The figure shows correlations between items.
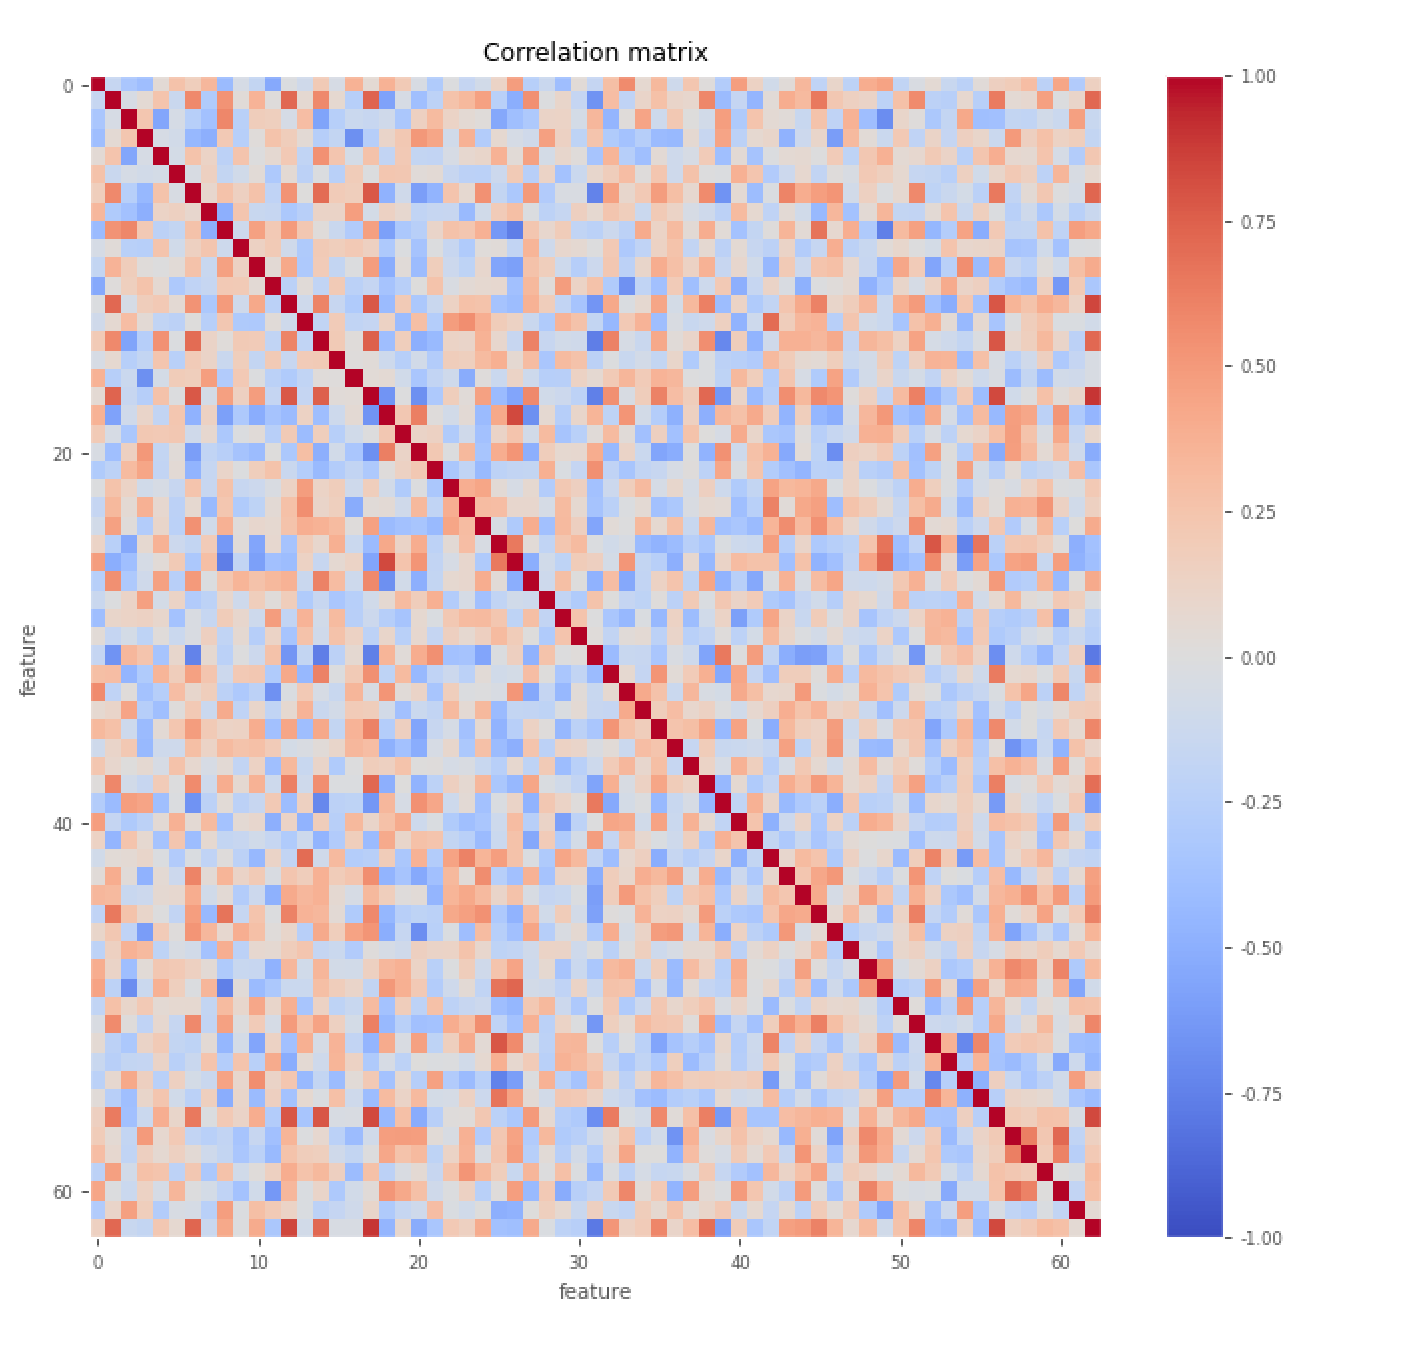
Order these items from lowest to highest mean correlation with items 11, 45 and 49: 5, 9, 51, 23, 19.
5, 19, 9, 51, 23
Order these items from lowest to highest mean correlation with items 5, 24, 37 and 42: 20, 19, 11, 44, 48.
11, 19, 20, 48, 44
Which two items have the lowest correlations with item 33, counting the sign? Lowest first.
11, 27
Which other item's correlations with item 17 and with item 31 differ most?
62
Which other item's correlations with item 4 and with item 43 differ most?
34
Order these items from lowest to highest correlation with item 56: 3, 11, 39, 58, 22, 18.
39, 18, 11, 3, 22, 58
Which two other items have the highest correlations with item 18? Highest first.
26, 20
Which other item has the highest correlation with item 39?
31
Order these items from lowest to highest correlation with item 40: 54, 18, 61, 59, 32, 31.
59, 61, 31, 54, 18, 32
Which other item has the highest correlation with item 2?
8
